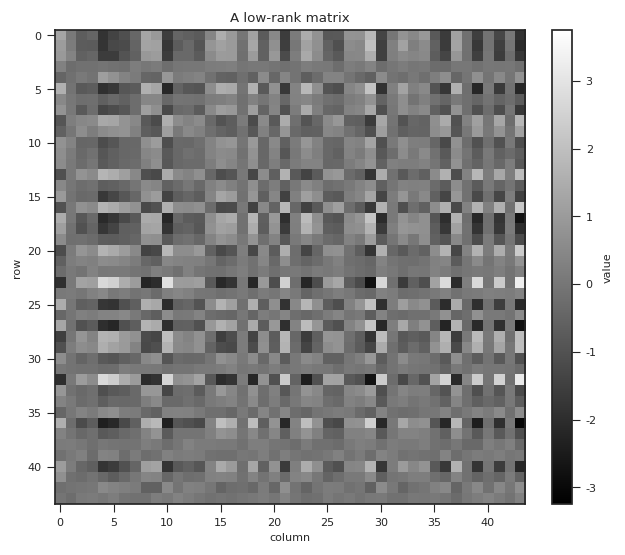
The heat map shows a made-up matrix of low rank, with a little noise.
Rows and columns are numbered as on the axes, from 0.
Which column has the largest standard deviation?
43
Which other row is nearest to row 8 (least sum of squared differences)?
29
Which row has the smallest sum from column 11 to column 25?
32
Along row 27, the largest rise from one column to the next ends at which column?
37
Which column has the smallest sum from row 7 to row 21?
4
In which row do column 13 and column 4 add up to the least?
36
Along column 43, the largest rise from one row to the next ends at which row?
28
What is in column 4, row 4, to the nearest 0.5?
1
